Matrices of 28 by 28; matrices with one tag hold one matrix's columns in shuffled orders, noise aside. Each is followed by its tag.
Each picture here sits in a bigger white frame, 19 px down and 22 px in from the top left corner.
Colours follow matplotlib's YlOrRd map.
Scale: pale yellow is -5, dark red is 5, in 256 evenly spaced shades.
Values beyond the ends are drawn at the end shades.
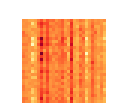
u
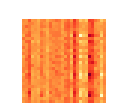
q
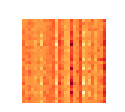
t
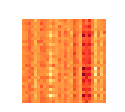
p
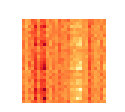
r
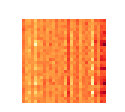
t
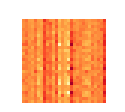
t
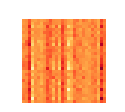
r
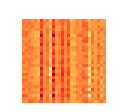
p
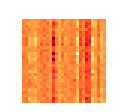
u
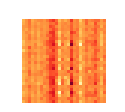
t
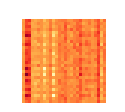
p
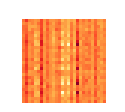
t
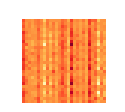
t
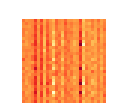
t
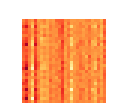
r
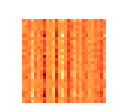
q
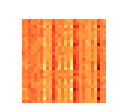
r
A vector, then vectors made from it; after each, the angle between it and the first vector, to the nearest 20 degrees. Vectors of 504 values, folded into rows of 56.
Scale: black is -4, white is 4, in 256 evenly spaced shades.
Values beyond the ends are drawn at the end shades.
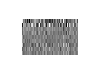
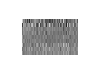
20 degrees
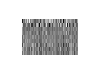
160 degrees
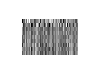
140 degrees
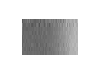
100 degrees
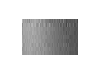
80 degrees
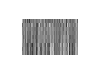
60 degrees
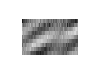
100 degrees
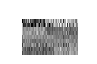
140 degrees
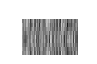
100 degrees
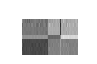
80 degrees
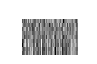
120 degrees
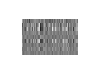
60 degrees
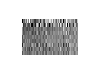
160 degrees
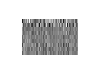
160 degrees
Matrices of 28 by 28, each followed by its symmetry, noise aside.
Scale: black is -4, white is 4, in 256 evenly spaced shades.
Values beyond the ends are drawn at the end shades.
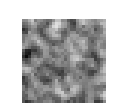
antisymmetric.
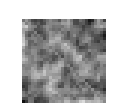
symmetric across the other diagonal.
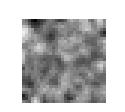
antisymmetric.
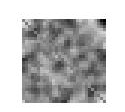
symmetric across the other diagonal.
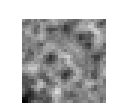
symmetric across the other diagonal.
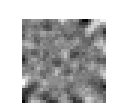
antisymmetric.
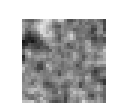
antisymmetric.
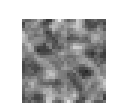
same after a half turn.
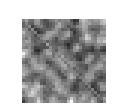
symmetric across the other diagonal.
